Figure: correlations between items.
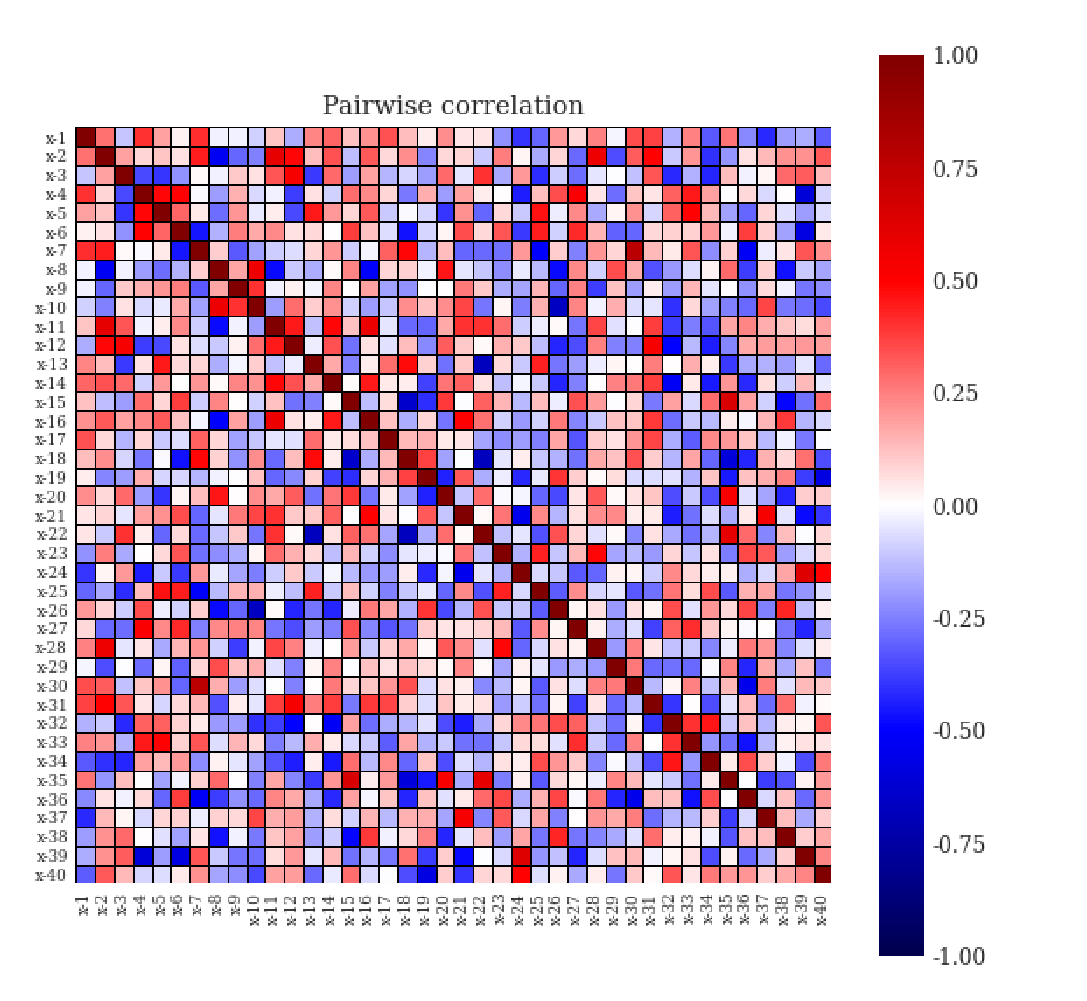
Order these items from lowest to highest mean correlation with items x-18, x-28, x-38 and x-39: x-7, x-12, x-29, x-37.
x-29, x-37, x-12, x-7
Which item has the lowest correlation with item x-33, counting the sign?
x-36
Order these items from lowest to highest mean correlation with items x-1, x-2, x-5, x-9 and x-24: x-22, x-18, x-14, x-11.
x-22, x-18, x-11, x-14
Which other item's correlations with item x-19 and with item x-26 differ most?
x-10
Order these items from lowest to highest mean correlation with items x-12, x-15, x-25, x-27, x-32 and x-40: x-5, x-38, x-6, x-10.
x-38, x-10, x-5, x-6
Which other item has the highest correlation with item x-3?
x-12
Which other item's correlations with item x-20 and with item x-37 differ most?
x-35
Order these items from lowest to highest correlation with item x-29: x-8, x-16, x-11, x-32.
x-32, x-11, x-16, x-8
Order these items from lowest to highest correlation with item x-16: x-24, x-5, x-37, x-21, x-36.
x-24, x-36, x-37, x-5, x-21
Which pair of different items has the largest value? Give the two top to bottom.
x-7, x-30
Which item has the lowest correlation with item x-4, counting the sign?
x-39
